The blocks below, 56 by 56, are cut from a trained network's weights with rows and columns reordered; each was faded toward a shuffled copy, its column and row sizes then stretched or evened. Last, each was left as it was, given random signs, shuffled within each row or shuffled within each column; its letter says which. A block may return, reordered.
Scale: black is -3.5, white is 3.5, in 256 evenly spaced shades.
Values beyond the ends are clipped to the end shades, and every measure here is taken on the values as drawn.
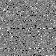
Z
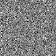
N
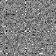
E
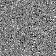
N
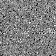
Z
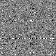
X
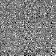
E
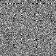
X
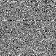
Z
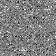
Z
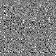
X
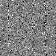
N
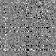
E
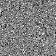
N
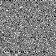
Z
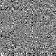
E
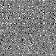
E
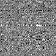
E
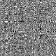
E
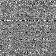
Z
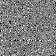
X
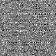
E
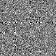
X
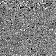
Z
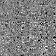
E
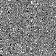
N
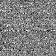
Z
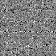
Z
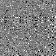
E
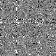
X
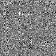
X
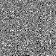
X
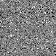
Z
